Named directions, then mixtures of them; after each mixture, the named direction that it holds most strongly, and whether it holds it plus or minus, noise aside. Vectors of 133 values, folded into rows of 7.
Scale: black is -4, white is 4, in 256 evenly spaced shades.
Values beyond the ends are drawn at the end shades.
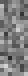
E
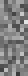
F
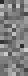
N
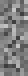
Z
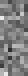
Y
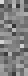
N, minus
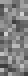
E, minus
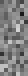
F, minus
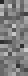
N, plus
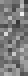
Z, minus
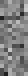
Y, minus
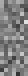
F, plus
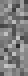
Z, minus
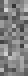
E, minus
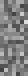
F, plus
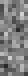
E, minus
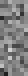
Y, minus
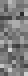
Y, minus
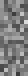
F, plus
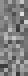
F, plus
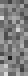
E, plus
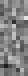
Z, plus
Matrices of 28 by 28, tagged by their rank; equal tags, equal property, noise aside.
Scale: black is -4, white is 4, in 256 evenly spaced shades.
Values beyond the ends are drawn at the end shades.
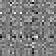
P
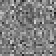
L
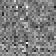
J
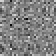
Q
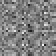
J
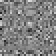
J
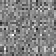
J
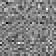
L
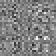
J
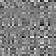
P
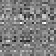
P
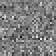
L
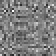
Q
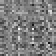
Q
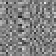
P
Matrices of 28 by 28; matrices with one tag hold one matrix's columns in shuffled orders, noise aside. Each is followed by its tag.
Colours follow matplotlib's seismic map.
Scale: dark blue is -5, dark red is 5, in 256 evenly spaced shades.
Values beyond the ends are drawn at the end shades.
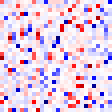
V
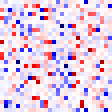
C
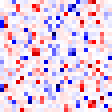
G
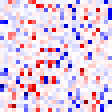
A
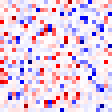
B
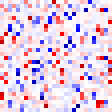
B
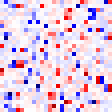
A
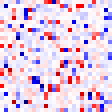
A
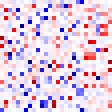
C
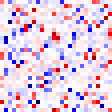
V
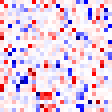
A
